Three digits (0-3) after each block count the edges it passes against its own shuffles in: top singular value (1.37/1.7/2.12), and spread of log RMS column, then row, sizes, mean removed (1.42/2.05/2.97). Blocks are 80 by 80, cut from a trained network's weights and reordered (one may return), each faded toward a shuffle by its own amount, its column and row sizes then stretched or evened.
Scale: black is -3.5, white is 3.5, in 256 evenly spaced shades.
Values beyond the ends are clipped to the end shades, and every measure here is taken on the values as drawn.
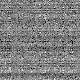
3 2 0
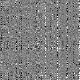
2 3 2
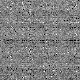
2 2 1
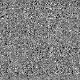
0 1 2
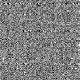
2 0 2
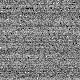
2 0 0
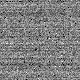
2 1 0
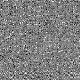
2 0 1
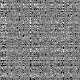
3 3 0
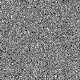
0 0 1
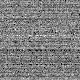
3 0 1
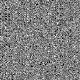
1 1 1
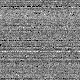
3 0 2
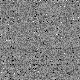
0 1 1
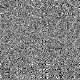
1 1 2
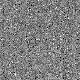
0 1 0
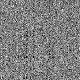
1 1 0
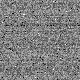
1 0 0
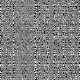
3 3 0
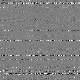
3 0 3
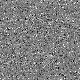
0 0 0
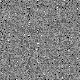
0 2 0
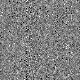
0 2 0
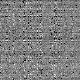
3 3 0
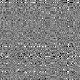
3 1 2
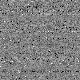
0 0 2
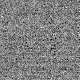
0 1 0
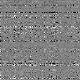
2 2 3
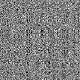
2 1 2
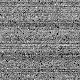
3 1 0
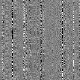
3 3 0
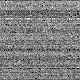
3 1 1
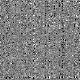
1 2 2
